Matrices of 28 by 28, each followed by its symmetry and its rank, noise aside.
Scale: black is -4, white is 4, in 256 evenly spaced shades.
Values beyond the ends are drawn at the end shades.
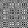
symmetric, rank one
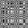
symmetric, rank one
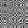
symmetric, rank two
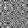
no symmetry, rank three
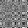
symmetric, rank one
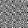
antisymmetric, rank two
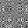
no symmetry, rank three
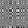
no symmetry, rank one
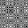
symmetric, rank two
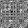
symmetric, rank three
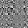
no symmetry, rank three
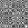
symmetric, rank two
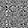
no symmetry, rank two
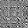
no symmetry, rank three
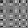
symmetric, rank one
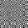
antisymmetric, rank two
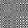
no symmetry, rank two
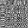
no symmetry, rank three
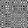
symmetric, rank two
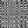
no symmetry, rank two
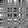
symmetric, rank one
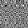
no symmetry, rank three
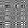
no symmetry, rank one
